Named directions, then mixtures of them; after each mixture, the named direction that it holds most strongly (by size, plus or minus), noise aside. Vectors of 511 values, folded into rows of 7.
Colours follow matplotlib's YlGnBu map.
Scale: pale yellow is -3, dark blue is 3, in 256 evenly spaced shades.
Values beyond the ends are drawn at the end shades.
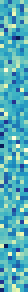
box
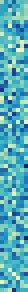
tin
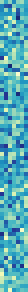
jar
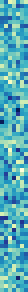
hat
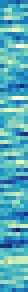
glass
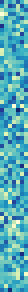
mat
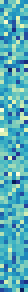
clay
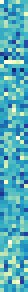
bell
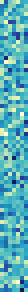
clay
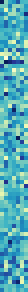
bell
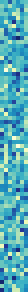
box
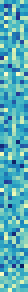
jar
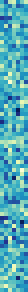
hat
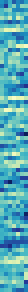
glass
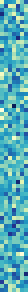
mat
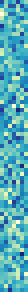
mat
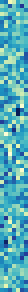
hat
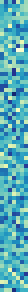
tin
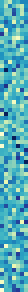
box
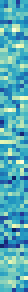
glass
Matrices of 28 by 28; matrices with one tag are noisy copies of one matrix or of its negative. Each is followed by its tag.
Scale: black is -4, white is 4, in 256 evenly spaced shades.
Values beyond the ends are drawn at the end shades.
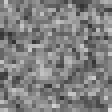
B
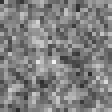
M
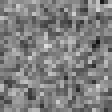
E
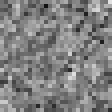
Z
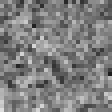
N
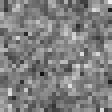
Z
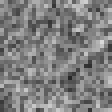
Z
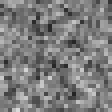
M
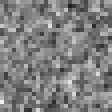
Z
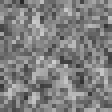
M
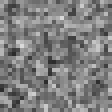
E
